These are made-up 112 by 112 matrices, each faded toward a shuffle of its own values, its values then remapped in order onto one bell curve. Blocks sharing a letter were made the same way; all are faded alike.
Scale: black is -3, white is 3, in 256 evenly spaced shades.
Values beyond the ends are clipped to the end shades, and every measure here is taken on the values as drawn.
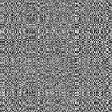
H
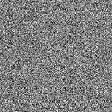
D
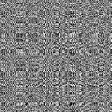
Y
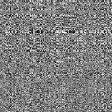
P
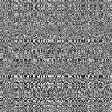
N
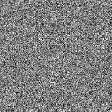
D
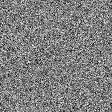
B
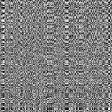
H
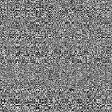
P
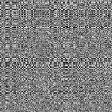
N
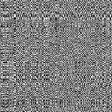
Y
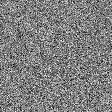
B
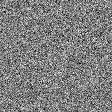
B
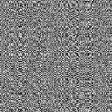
Y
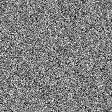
B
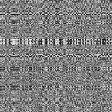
N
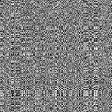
Y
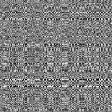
N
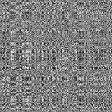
Y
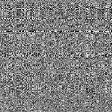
P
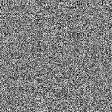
D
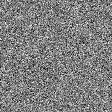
B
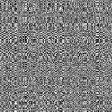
Y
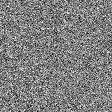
B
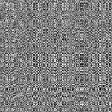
H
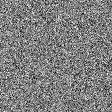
B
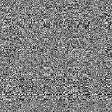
P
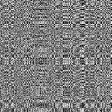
H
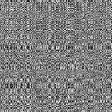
Y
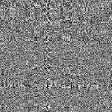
P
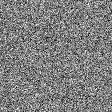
B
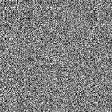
D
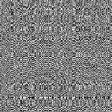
Y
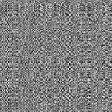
Y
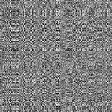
Y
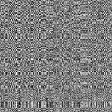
H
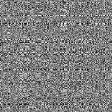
P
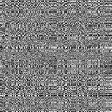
N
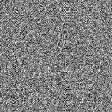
D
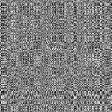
Y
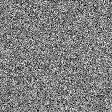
B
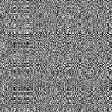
Y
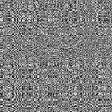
Y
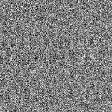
D
